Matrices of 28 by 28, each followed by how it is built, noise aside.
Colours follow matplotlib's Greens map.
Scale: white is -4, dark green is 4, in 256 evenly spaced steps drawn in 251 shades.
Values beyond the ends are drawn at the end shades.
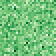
uneven columns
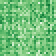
blocks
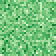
noise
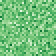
noise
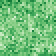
smooth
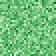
noise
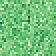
uneven columns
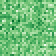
blocks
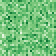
blocks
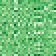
low rank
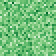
noise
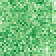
smooth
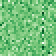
uneven columns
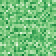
blocks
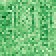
blocks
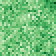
smooth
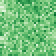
smooth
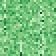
uneven columns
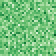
noise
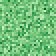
noise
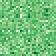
low rank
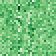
uneven columns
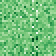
uneven columns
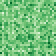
blocks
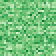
blocks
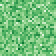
noise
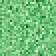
uneven columns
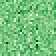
uneven columns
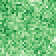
smooth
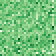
uneven columns
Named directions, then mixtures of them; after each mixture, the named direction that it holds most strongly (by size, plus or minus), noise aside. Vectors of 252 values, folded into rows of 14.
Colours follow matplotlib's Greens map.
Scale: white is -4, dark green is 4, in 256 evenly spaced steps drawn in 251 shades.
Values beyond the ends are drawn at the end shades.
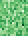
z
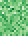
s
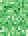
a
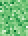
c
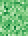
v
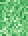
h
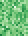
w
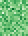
s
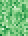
w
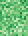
h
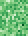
z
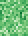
h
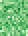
a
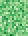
z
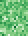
h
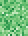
s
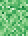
s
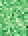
c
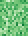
z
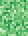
v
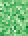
c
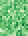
z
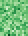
v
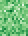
a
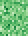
v
